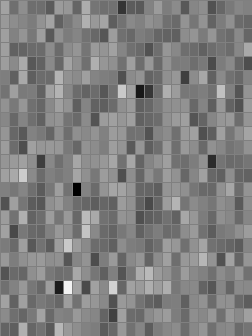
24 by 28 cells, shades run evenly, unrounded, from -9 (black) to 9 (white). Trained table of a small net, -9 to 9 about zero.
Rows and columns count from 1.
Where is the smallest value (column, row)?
9, 14
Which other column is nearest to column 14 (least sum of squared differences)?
25
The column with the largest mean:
19
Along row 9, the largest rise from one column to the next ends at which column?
12
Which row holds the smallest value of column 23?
10
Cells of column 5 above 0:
6
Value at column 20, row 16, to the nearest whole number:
-2
